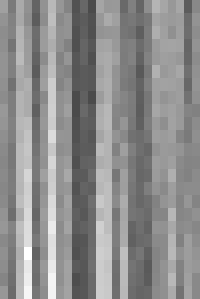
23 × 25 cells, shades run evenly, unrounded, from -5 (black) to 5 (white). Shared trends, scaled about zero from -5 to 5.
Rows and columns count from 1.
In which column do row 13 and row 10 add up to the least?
10
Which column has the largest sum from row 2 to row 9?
7
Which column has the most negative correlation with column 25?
3
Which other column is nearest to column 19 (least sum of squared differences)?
17
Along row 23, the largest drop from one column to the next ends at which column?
5
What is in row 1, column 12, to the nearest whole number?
-2
